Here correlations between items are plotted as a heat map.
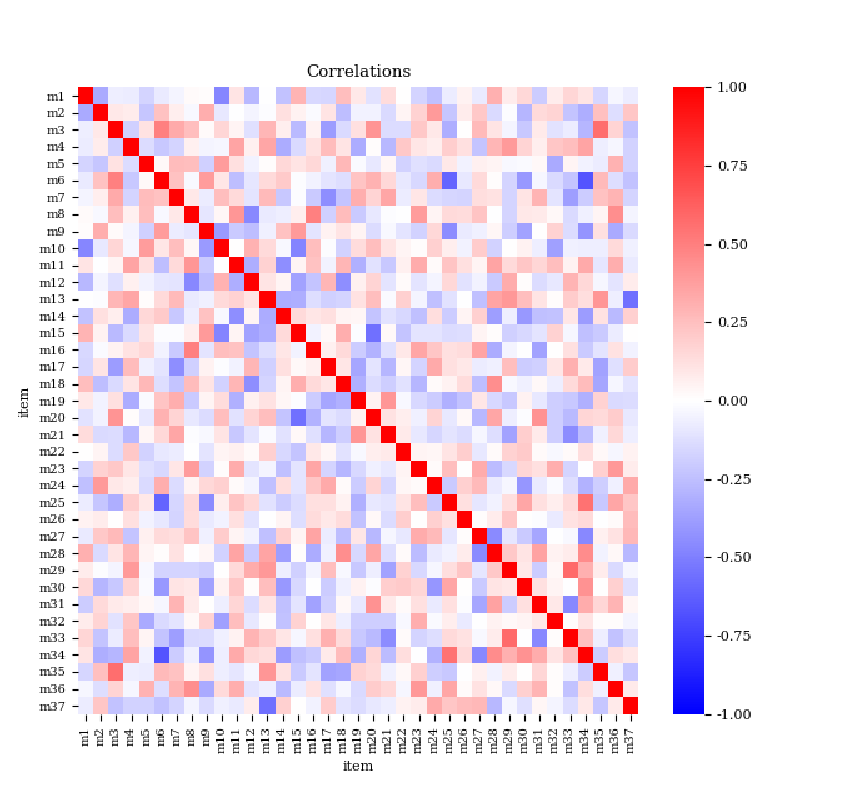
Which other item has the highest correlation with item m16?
m8
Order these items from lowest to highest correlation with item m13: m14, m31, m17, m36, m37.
m37, m14, m17, m36, m31
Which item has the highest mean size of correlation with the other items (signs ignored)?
m34
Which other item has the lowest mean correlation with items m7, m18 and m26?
m12
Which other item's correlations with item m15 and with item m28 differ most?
m20
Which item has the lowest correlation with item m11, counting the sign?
m14
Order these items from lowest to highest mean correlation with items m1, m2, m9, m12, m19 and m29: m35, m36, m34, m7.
m36, m34, m7, m35
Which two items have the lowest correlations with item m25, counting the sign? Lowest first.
m6, m9
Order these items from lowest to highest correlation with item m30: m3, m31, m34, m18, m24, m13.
m24, m3, m18, m31, m13, m34
